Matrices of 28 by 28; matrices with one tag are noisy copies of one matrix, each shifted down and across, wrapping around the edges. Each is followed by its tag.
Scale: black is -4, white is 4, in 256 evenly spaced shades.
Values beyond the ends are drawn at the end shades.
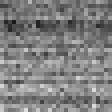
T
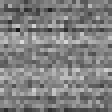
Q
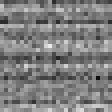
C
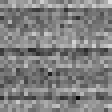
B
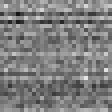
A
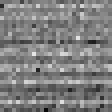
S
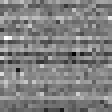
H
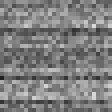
B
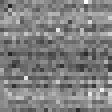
Q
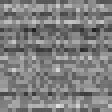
S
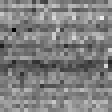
T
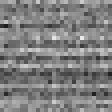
S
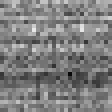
T
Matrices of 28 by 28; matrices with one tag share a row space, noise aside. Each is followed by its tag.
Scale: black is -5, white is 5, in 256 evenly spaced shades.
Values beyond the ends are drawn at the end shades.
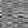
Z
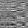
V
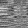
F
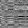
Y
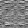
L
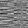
F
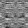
L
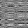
Y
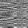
F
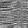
F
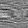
F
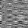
Z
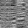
V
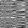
V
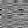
Z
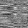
F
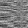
F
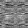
L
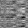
V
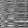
Y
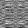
L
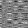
Z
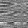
F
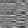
V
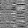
V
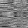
F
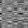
Z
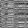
Y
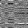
Y
